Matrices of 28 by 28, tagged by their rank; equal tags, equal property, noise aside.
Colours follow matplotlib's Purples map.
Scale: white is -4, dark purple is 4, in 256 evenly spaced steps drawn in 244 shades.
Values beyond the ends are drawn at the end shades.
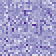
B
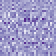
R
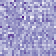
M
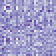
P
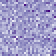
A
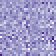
P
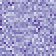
M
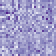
P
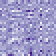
R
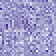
M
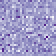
M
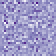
P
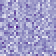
M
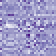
R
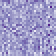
A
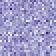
B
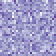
M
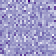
B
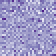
P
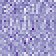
P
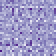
R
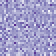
A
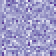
R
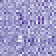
R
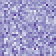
B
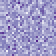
B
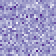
B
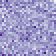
B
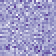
M
